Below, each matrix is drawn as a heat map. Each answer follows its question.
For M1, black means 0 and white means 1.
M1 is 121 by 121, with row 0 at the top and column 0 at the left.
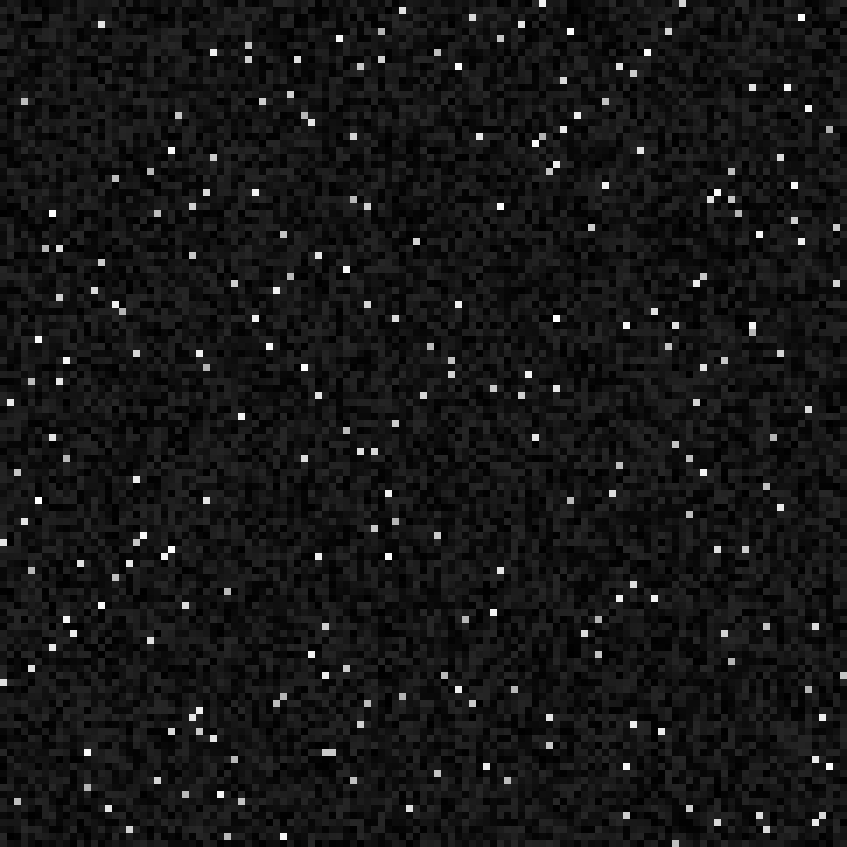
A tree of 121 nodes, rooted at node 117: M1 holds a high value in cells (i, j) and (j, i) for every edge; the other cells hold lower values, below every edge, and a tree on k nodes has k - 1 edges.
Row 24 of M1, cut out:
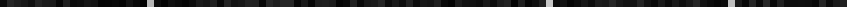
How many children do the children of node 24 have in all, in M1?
3
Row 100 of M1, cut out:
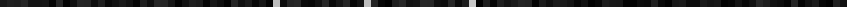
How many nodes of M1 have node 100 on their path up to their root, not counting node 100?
8
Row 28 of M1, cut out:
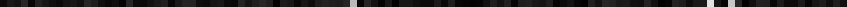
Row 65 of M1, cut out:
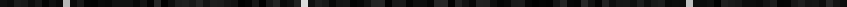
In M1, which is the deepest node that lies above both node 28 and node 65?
102
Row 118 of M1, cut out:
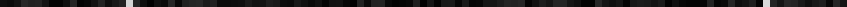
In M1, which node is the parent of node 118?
109
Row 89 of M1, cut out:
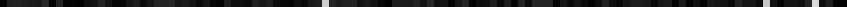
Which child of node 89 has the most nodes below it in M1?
46
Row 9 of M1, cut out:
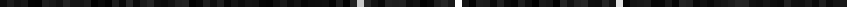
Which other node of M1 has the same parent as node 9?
98
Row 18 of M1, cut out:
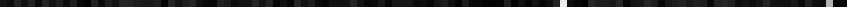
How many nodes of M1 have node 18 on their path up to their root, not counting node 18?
2
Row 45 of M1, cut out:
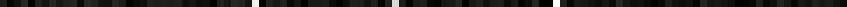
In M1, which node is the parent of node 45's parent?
27
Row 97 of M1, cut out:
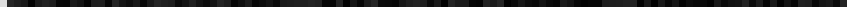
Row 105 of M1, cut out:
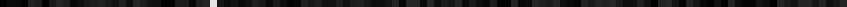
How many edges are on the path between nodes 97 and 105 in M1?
8
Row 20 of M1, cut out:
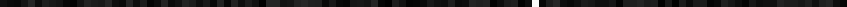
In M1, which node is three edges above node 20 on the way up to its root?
7
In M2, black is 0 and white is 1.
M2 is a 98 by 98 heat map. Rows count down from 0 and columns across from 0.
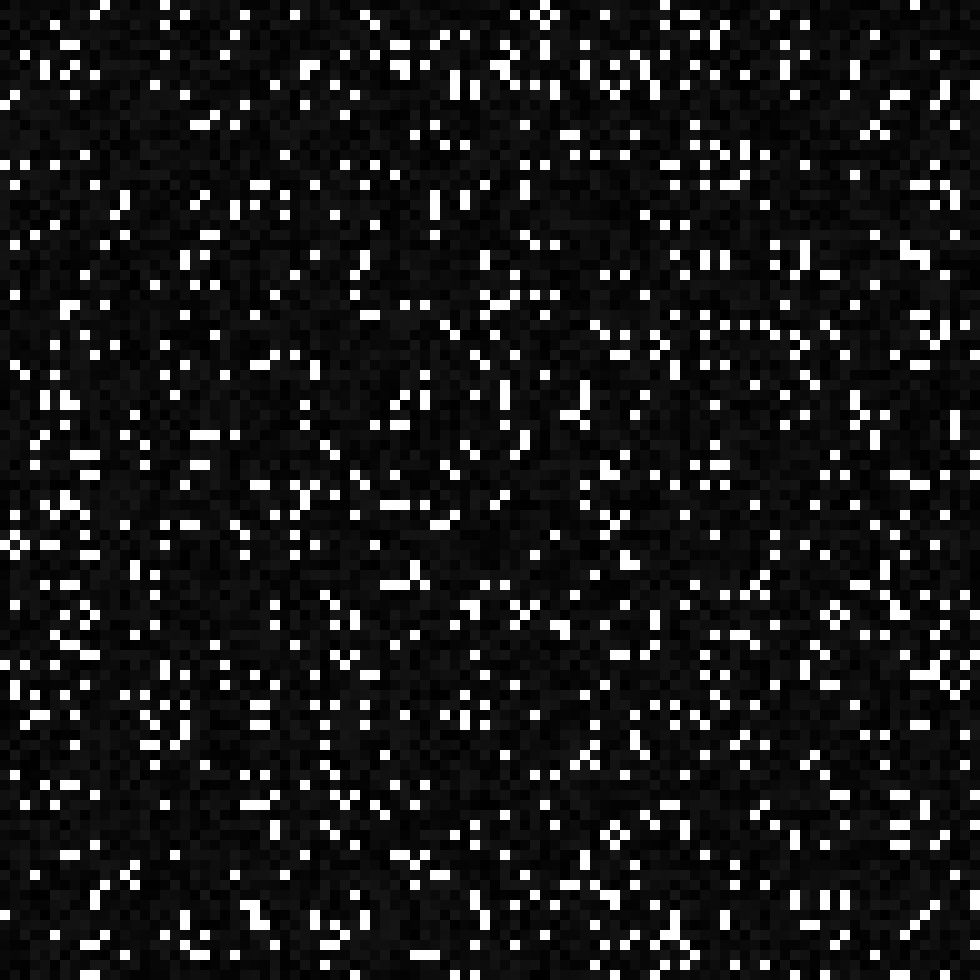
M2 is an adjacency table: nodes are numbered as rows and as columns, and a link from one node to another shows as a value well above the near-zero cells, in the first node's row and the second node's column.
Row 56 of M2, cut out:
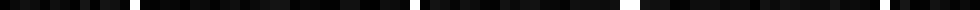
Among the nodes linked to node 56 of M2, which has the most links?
node 62
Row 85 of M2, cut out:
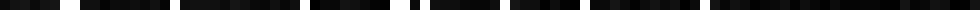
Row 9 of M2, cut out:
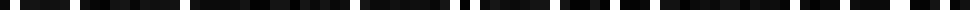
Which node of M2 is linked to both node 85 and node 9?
node 7
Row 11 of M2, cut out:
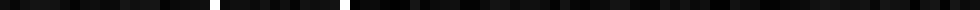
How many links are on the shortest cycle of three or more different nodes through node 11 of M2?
6
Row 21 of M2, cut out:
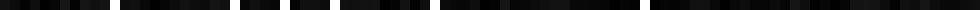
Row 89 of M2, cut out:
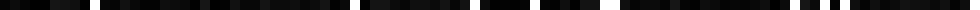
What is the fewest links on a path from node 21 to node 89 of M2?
3
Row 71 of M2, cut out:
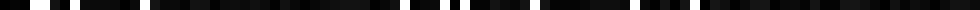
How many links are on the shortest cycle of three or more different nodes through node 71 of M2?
3
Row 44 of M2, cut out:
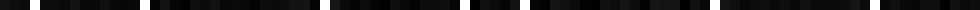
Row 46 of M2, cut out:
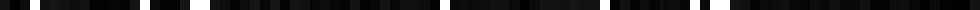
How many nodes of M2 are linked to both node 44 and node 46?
3
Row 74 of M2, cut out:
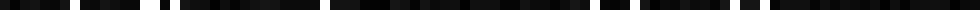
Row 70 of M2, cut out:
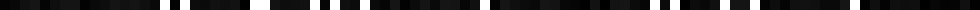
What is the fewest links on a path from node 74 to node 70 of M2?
3
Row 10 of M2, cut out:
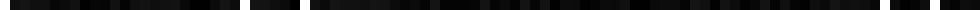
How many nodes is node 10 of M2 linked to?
5
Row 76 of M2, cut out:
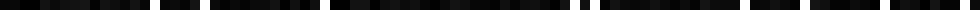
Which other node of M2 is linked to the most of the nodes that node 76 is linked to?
node 59
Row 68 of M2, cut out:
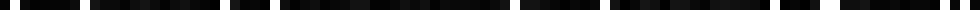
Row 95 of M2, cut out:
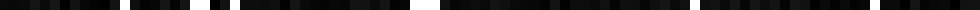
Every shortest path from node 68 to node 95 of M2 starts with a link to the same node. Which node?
node 1
